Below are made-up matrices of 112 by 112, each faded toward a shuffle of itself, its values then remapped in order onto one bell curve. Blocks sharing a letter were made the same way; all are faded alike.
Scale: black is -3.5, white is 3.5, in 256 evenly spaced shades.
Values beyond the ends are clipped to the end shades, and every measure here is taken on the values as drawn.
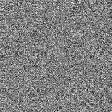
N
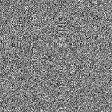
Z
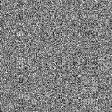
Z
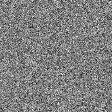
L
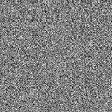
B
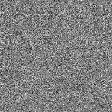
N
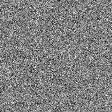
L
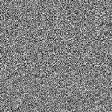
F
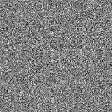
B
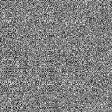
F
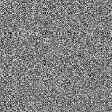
F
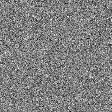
L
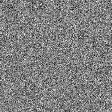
L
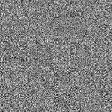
Z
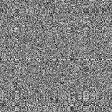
F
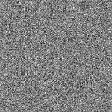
N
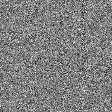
L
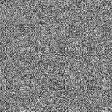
Z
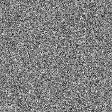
L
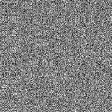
Z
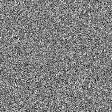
L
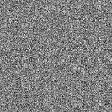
N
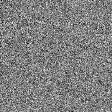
L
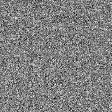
L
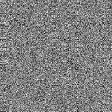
Z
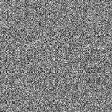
B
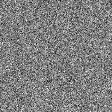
L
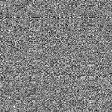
F
